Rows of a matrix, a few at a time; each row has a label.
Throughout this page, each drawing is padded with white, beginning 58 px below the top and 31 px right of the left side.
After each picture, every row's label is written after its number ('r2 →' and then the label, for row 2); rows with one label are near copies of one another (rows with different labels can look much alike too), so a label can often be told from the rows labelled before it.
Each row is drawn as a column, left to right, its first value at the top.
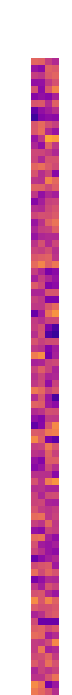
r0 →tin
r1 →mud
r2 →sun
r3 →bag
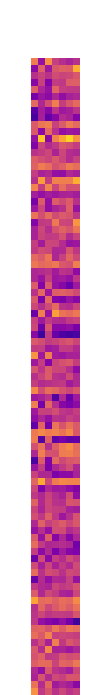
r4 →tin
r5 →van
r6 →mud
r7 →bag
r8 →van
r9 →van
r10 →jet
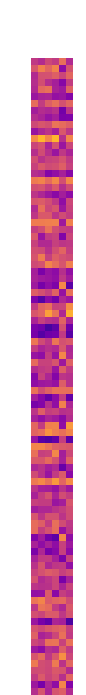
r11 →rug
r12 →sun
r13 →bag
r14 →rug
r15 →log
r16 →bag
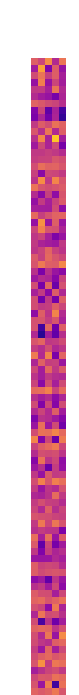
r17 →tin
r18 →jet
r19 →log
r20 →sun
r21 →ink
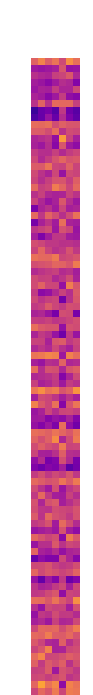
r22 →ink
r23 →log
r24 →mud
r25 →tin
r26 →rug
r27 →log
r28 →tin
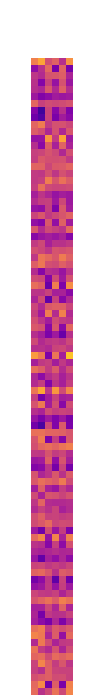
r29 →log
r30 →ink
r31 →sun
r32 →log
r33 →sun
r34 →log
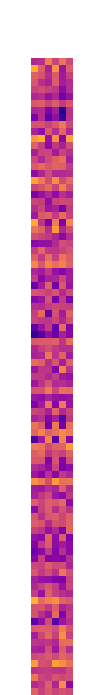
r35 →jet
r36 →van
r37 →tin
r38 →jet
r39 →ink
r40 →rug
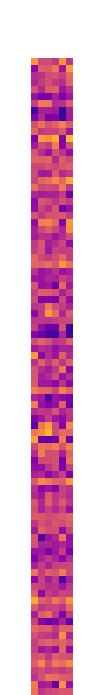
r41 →tin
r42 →rug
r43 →bag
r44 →sun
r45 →ink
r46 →jet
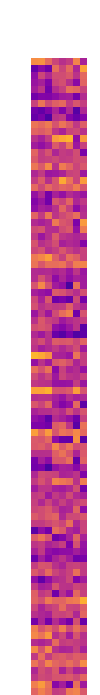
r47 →mud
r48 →log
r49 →mud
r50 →rug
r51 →van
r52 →sun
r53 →tin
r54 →jet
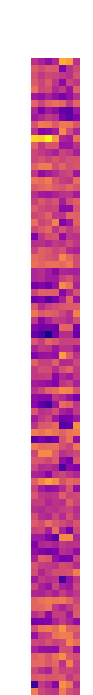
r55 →sun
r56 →van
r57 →van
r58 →rug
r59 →log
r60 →ink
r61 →bag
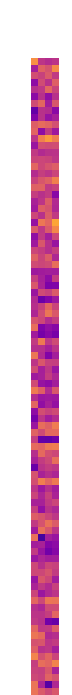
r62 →log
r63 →rug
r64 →sun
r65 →jet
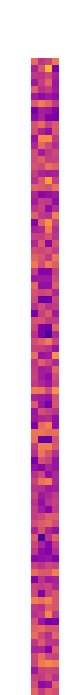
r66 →tin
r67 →rug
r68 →jet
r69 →mud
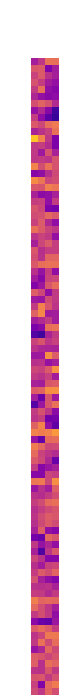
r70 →van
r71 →bag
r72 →mud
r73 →ink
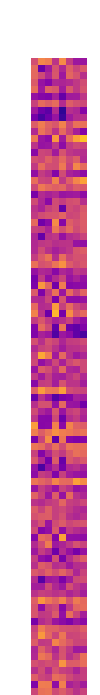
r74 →bag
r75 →log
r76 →tin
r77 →bag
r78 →ink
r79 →bag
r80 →van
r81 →van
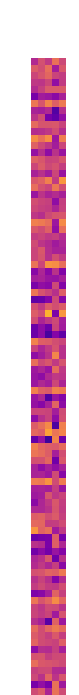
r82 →rug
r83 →rug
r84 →bag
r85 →tin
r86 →bag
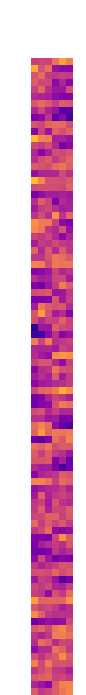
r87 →jet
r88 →bag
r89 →rug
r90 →mud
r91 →log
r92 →tin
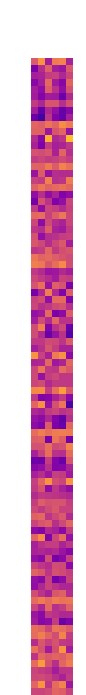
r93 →mud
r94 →ink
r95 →van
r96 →tin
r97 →mud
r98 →van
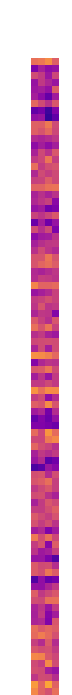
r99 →log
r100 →log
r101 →ink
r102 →tin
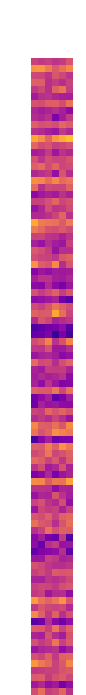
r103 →jet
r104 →jet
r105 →rug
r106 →bag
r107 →sun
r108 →rug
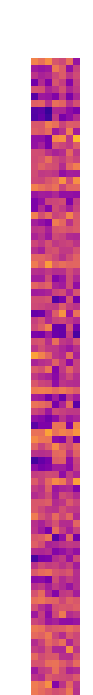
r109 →tin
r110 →tin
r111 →ink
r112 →rug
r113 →bag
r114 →mud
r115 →van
